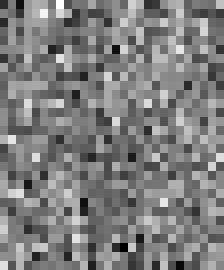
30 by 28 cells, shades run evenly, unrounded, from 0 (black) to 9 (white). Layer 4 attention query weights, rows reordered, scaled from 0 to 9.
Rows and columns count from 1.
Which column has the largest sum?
23
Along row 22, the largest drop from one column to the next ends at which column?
4
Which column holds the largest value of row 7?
8
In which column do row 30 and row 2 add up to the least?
12
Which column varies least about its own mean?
13
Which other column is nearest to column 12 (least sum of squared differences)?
18
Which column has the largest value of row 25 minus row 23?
11
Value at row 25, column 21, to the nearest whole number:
5
